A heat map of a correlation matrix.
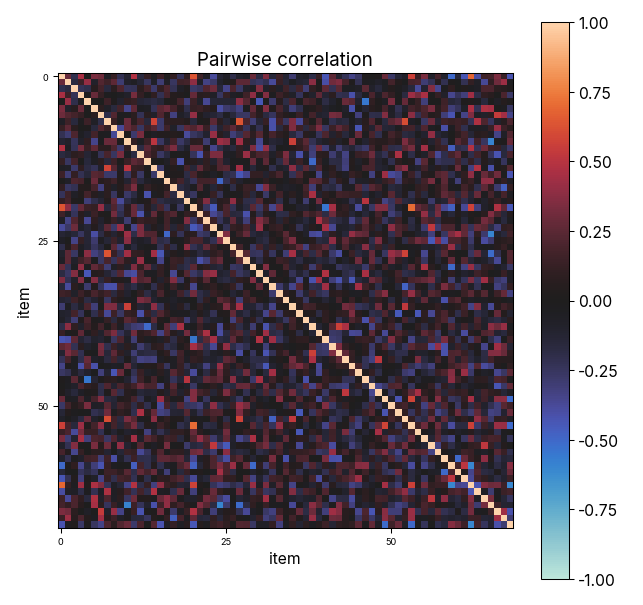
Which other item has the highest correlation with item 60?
24
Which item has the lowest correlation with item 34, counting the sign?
58
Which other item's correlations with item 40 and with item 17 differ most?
30
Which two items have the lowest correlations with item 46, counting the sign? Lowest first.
4, 37
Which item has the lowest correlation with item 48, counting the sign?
47
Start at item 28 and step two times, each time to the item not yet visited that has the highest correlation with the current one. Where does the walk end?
51
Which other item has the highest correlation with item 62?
0
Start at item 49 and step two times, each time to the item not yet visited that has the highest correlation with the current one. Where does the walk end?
20
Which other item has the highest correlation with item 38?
42
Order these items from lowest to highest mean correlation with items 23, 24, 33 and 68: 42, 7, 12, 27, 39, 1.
39, 1, 42, 27, 7, 12
